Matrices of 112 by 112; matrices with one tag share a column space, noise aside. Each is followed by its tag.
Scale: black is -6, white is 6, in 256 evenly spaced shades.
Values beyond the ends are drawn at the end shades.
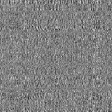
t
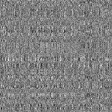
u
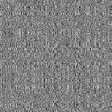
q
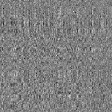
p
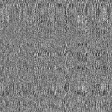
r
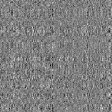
u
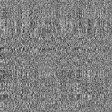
p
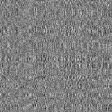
u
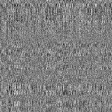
r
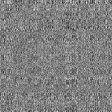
t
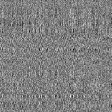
p
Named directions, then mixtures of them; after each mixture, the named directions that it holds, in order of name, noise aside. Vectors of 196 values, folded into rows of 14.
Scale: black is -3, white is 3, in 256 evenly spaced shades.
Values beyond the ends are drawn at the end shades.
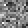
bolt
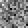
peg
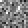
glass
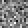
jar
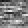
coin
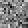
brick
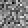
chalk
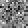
coin, glass, peg.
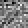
chalk, coin, glass.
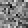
brick.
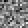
chalk, jar.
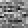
coin.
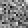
bolt, brick.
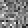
bolt, jar.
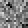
bolt, brick.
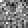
bolt, glass.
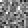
glass.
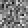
chalk.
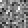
glass.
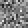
brick, chalk.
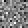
glass, jar.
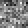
bolt, coin.
